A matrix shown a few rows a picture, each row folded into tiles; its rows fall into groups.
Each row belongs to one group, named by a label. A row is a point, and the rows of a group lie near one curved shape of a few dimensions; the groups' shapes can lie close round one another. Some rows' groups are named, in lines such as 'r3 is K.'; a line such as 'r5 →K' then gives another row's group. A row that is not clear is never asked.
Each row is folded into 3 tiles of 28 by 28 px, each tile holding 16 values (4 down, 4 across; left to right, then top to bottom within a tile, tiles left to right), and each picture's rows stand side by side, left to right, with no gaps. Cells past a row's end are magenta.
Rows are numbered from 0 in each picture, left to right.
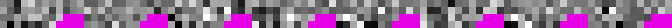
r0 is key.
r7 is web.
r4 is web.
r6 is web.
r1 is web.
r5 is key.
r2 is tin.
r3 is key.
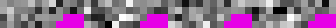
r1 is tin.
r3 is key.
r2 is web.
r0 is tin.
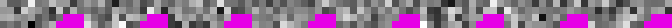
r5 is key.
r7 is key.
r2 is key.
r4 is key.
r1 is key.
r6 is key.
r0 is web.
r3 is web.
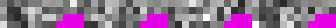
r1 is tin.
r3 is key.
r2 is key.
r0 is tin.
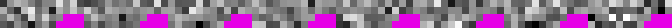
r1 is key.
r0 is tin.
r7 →tin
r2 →web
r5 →key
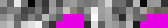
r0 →key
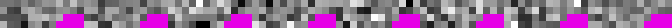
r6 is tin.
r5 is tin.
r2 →web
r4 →key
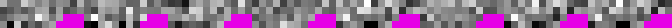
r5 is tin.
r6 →web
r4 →web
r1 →web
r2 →key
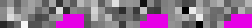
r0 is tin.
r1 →tin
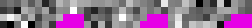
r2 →key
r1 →key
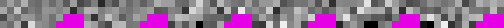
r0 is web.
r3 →web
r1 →web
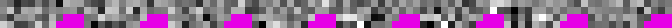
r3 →web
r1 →key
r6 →key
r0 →web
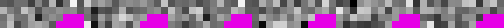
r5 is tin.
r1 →key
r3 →web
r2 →key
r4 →key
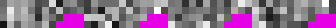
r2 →web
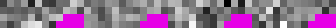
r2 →tin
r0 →web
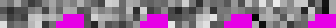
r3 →tin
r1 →key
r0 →key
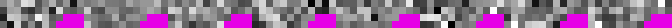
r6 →key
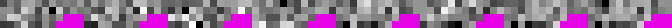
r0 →tin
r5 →web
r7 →key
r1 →tin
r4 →key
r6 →key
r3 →key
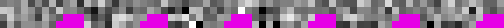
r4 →key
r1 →key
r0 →key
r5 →key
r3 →key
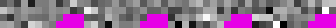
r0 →web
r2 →key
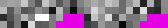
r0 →tin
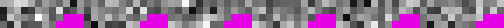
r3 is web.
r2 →key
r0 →key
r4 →web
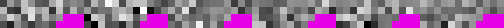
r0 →tin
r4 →web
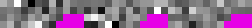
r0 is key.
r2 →web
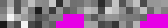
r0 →tin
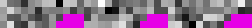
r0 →tin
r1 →key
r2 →tin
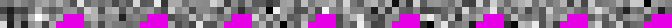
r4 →tin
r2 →tin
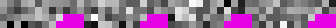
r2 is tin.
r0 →key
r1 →web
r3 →web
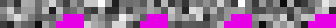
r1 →key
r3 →web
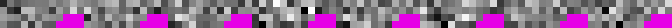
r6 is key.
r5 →tin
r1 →tin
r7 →web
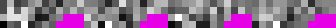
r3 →tin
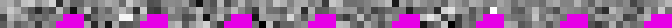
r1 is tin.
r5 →web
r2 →key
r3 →key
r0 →tin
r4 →tin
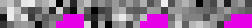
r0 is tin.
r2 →key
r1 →key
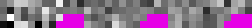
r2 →tin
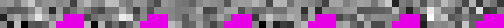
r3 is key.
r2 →tin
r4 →tin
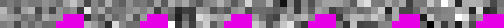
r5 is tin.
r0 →tin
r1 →web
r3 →key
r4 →key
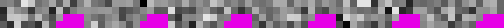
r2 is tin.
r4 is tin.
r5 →tin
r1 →tin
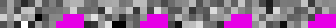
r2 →web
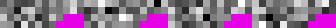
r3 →tin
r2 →key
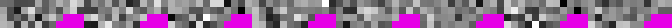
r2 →tin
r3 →tin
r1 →web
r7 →web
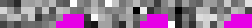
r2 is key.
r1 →tin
